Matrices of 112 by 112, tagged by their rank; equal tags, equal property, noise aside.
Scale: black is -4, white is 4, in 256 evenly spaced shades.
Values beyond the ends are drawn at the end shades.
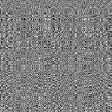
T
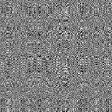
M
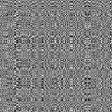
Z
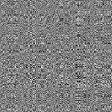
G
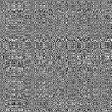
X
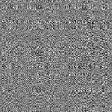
G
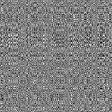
M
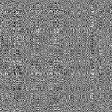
G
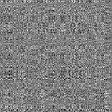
M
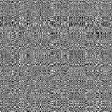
T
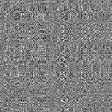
G
